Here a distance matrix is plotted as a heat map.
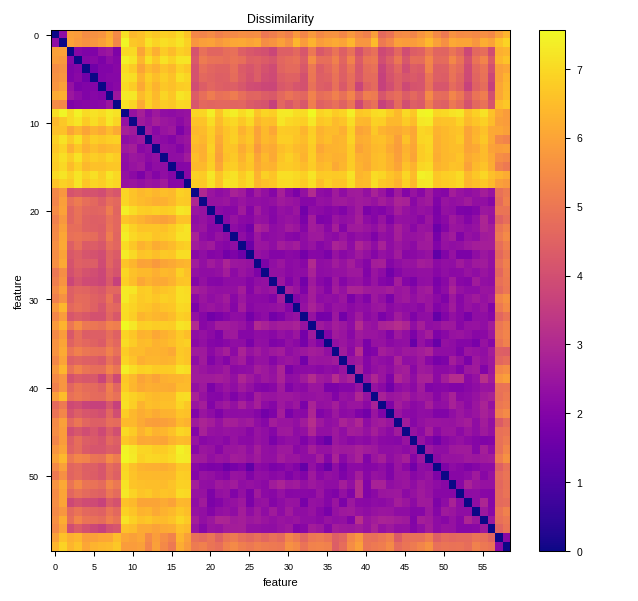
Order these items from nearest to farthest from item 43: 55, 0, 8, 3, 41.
41, 55, 8, 3, 0
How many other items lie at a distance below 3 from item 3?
6
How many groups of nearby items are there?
5
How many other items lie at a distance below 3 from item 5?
6
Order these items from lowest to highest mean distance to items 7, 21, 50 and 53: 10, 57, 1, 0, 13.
57, 0, 1, 13, 10
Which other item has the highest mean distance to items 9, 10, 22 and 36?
1
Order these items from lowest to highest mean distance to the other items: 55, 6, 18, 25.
25, 18, 55, 6
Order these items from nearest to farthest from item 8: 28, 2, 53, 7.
2, 7, 28, 53
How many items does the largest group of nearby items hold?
39
